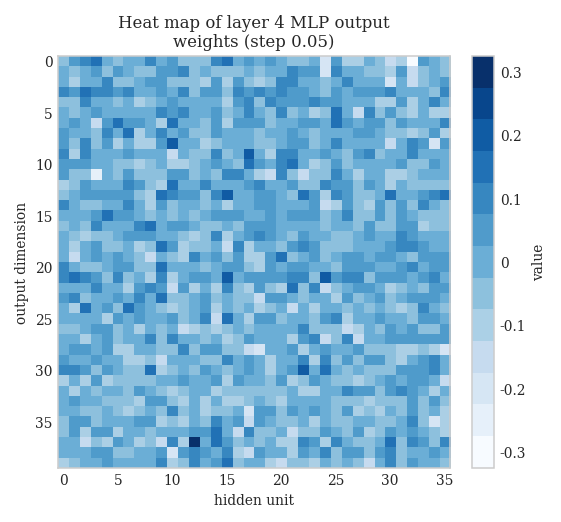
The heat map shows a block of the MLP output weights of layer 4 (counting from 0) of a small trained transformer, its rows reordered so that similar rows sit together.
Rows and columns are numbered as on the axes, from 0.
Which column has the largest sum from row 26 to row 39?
32
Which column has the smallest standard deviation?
29
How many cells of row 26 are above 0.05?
1
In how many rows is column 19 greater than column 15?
17
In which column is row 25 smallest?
14
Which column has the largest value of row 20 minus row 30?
9
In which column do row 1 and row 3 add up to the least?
24
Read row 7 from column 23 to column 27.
-0.05 0 0 0 0.05
